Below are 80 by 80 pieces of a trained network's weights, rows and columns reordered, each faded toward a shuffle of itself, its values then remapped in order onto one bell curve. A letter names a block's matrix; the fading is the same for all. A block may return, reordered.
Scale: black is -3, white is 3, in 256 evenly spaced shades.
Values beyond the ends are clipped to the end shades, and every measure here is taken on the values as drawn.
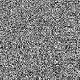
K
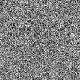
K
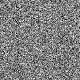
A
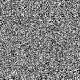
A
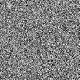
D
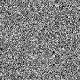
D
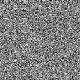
K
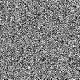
A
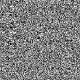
D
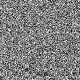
A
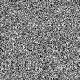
A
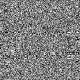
K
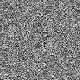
D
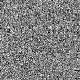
A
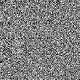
D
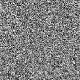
D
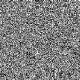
K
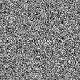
D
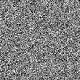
A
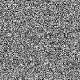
K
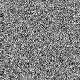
A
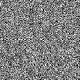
D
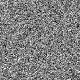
A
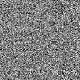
D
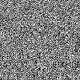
D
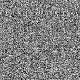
A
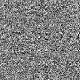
K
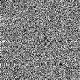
K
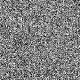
A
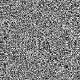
K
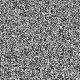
A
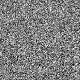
A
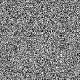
D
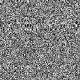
K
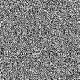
D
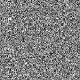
K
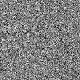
A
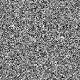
D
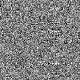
D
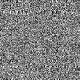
K
